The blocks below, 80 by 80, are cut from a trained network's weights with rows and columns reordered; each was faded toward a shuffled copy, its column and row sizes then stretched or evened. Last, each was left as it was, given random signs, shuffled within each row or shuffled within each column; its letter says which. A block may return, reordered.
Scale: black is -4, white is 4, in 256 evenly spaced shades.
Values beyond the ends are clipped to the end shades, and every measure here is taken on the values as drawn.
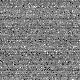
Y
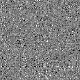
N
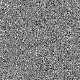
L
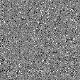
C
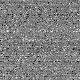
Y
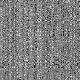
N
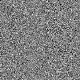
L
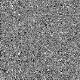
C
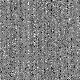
L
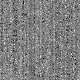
L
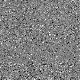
Y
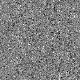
L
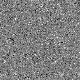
Y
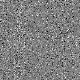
L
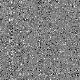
C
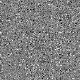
C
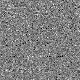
Y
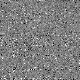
C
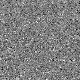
Y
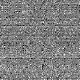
N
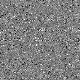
Y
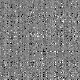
N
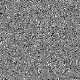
C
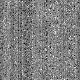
L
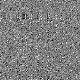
N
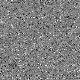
Y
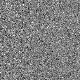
L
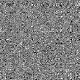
N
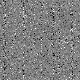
L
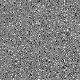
L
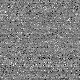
Y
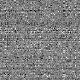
N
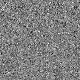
Y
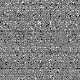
N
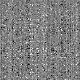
N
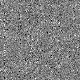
L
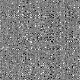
N
